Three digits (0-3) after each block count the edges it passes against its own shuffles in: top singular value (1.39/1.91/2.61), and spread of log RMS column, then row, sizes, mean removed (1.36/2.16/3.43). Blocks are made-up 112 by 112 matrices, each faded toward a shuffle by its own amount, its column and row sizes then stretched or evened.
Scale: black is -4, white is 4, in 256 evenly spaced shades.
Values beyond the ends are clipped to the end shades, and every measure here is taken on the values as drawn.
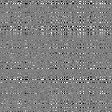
3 2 3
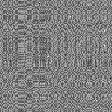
3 0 1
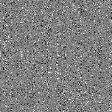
1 2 0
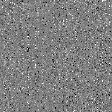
1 2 0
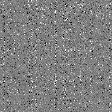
1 2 1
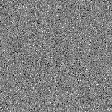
2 0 0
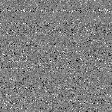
0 0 2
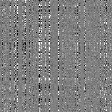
3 3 1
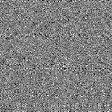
2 0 2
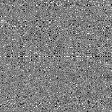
2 1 2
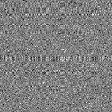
3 0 2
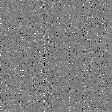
0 2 1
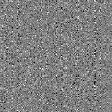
2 2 0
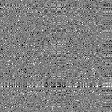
3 0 2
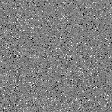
2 1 1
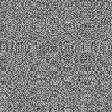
3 0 1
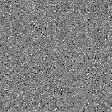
2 1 0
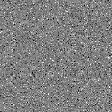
2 1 0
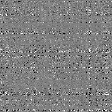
2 2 3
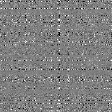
2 2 3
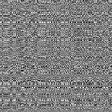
3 0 3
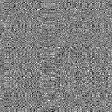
3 1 2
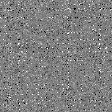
0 2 2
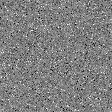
0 0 0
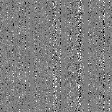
1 3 0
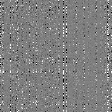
2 3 1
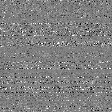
0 0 3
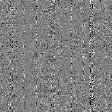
1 3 1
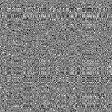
3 0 2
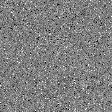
0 1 0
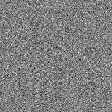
2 0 0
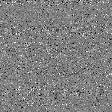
1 0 2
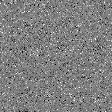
1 0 1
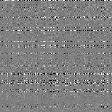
3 2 3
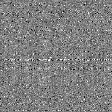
2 0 2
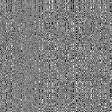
3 3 1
